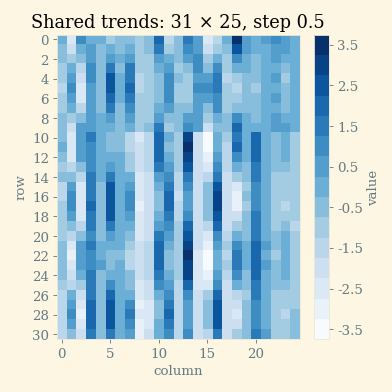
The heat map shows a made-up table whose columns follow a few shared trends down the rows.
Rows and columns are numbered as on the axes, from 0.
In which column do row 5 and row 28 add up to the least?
2
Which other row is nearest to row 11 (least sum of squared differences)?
22
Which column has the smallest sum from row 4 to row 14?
8
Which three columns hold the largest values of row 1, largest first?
18, 10, 13
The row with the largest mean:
0
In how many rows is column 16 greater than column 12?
28
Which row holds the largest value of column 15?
5
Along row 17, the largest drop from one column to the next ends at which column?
17
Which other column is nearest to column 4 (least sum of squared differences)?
19
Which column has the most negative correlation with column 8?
3
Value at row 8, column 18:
1
